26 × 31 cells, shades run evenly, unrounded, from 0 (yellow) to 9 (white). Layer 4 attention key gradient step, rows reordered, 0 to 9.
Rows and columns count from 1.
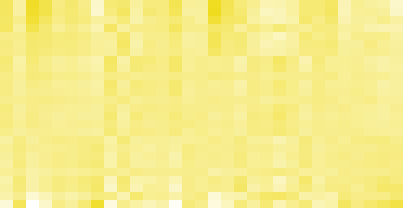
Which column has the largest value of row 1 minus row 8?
22
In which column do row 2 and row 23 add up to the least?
17
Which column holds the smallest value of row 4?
3
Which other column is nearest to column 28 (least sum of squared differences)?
16
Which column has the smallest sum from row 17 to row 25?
8
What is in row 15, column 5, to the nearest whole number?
5
